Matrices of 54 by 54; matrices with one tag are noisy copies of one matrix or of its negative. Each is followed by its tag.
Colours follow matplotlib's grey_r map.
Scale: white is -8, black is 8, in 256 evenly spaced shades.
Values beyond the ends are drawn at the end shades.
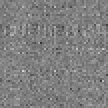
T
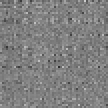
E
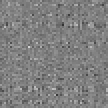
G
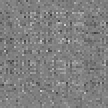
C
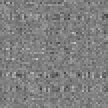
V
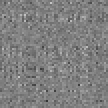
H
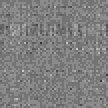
T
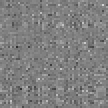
G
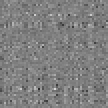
G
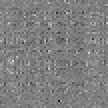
C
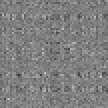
V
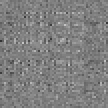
C
